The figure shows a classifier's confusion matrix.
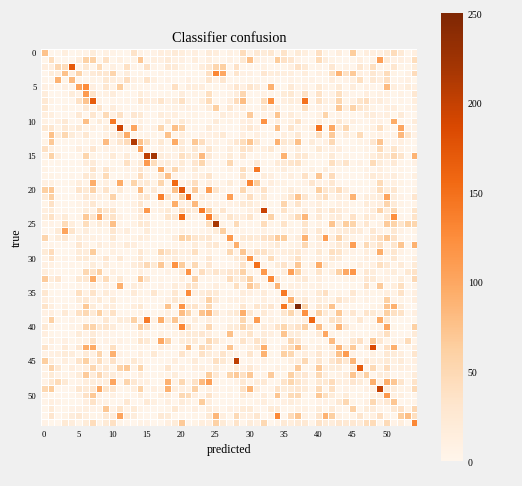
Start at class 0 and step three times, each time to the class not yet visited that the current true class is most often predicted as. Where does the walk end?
54
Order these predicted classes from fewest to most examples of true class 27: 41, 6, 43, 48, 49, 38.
6, 48, 49, 43, 38, 41
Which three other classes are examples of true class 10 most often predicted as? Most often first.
32, 51, 6
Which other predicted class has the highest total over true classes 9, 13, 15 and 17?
16
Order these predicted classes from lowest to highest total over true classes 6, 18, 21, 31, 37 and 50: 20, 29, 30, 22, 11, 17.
11, 30, 22, 29, 17, 20
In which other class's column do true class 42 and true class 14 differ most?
17
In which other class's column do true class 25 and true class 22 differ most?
19
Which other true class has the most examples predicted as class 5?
3
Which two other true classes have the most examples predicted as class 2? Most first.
4, 48
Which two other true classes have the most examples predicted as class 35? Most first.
37, 15
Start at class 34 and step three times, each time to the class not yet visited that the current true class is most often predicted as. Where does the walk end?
20
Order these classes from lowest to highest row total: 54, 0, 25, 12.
0, 12, 54, 25
